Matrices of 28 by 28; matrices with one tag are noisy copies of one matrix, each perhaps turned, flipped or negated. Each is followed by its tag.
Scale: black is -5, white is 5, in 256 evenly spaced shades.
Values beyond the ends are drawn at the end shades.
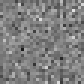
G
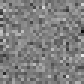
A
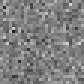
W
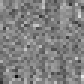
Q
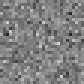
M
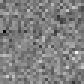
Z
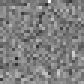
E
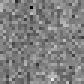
Z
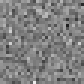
E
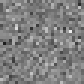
W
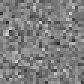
M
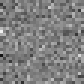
A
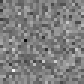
M
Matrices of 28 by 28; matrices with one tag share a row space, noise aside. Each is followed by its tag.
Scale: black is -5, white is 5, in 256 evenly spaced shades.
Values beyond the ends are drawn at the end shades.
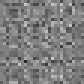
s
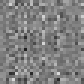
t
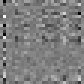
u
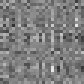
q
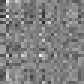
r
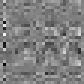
u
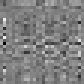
u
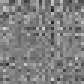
q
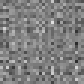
q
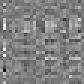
u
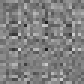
s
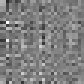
r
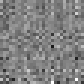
q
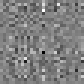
t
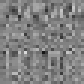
s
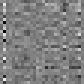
u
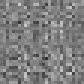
s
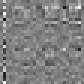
u
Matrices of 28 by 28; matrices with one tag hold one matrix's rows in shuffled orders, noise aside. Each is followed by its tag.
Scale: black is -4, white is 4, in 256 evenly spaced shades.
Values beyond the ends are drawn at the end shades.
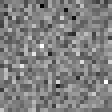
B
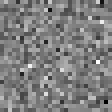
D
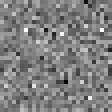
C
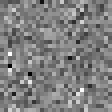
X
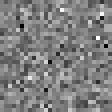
D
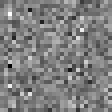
X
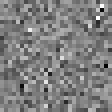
D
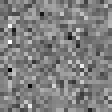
X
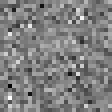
X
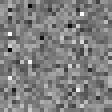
X
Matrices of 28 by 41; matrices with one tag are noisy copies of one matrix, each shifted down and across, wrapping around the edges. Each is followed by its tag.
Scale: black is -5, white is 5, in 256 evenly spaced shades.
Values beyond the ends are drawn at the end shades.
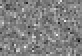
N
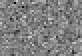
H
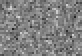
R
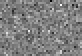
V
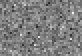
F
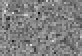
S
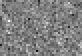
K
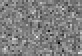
N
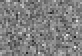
F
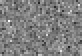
K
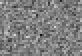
S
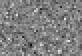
N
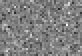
V
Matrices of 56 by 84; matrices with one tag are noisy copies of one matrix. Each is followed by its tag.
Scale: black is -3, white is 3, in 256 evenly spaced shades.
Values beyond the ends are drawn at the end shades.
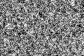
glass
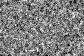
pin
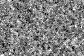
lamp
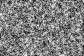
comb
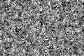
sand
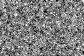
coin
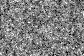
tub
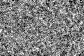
pin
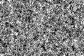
lamp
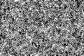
tub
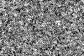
coin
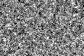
glass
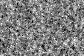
lamp
